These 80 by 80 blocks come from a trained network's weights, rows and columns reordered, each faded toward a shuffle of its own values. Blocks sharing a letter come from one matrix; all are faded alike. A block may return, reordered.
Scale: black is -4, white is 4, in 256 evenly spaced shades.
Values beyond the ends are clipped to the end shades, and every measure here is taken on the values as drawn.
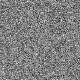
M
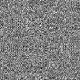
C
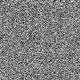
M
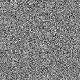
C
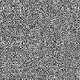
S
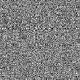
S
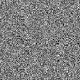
C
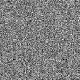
M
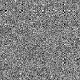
S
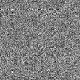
S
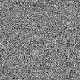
C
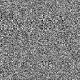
S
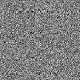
C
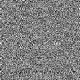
C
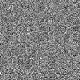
C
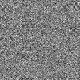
M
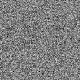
M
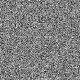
M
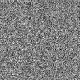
M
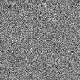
C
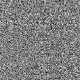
M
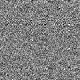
S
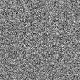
M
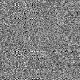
S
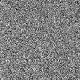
M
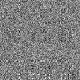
S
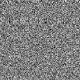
C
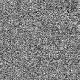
M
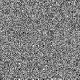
C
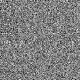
M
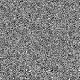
C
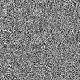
C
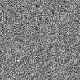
C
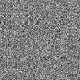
C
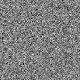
C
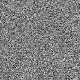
M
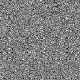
S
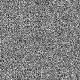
M
